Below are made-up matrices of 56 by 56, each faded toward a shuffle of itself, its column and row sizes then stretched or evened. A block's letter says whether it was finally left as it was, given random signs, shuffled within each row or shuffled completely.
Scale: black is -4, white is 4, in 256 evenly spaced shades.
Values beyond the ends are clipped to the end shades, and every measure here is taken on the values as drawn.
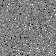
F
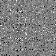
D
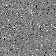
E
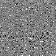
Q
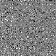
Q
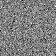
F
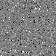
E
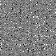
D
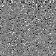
Q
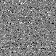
E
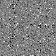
D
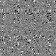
Q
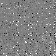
D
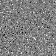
E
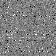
E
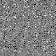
Q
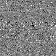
E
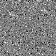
E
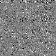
D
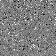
E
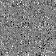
Q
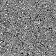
F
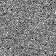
F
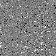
D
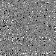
D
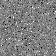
F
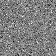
F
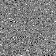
E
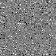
Q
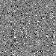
Q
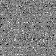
E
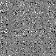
D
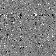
D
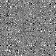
D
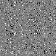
Q
